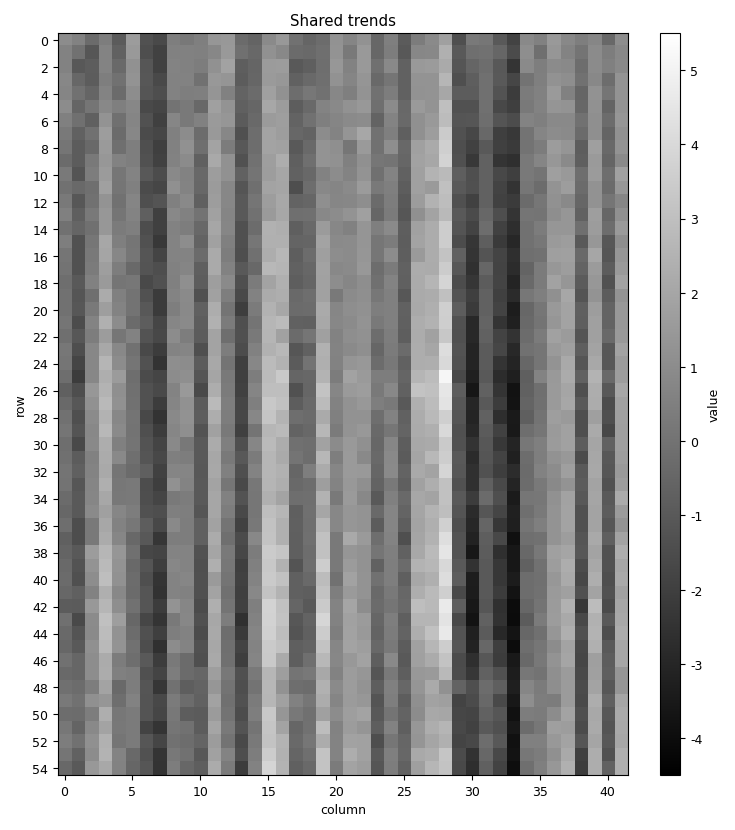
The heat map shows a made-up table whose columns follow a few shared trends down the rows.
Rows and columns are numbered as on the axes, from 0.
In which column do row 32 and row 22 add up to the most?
28
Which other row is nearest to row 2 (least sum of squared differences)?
3
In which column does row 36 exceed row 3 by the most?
19
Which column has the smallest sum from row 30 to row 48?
33
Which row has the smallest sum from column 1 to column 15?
48
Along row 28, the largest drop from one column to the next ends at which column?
29
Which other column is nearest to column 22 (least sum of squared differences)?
36
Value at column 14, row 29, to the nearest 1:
0
